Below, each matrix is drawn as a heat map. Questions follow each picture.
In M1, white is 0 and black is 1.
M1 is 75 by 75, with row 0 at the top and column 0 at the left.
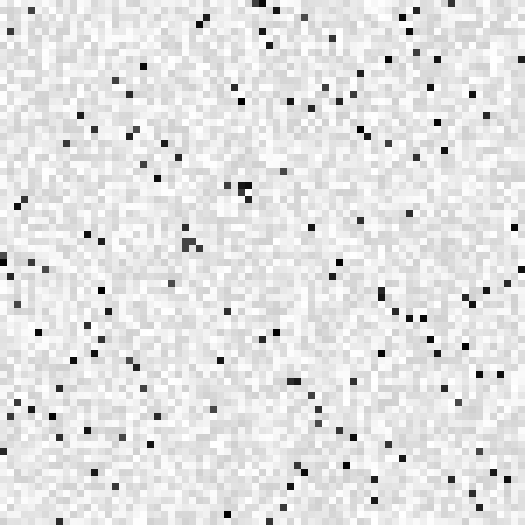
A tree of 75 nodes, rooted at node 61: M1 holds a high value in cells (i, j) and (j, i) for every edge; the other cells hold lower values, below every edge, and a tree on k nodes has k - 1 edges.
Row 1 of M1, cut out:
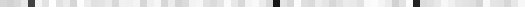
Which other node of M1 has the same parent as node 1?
58
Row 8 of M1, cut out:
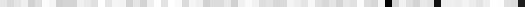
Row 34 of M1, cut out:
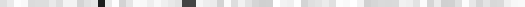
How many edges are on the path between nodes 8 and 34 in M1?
6
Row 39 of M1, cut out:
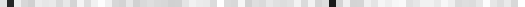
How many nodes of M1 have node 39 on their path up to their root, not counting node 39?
2
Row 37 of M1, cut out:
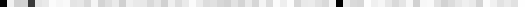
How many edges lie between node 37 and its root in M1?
2
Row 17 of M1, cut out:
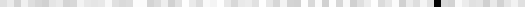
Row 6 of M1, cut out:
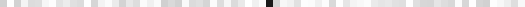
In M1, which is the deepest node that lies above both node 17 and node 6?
62
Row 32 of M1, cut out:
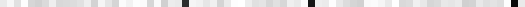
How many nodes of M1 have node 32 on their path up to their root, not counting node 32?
4
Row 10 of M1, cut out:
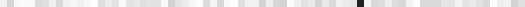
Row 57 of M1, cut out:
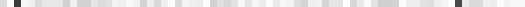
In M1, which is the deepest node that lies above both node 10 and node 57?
13
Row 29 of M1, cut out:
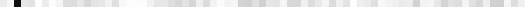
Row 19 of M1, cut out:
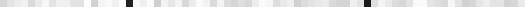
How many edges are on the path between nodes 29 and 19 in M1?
6
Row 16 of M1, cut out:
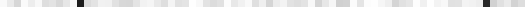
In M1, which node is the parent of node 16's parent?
41
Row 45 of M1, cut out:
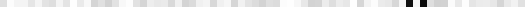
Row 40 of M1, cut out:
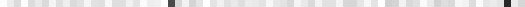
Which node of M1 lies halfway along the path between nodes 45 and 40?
0
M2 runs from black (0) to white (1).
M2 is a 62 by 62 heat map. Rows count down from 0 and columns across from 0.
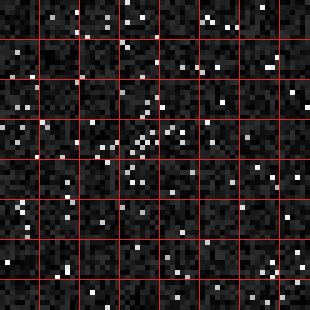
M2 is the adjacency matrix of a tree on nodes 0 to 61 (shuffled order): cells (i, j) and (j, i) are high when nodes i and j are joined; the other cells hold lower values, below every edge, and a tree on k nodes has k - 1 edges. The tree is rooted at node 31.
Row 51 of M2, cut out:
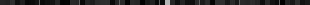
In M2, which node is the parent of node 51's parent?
26
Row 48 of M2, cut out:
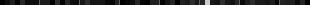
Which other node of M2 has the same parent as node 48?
24
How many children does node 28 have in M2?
7
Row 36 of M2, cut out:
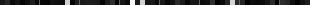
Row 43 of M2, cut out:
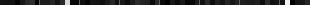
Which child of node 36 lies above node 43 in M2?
13
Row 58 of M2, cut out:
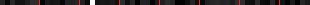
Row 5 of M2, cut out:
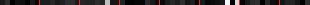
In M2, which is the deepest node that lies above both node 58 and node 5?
3
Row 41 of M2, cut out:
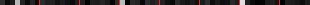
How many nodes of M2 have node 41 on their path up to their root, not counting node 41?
5
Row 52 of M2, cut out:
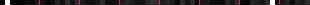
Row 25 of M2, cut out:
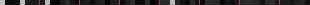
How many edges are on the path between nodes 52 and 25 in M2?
7
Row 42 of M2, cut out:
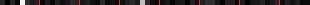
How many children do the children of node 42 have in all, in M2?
2
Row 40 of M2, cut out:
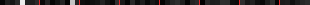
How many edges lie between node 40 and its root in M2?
4
